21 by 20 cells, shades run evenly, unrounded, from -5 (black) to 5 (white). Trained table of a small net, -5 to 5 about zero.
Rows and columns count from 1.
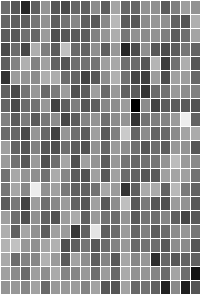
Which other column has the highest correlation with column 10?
7
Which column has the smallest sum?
14
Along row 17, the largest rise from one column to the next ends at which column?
10
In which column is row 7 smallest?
15
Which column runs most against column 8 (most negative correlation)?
19
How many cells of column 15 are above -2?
19
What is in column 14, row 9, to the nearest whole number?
-3
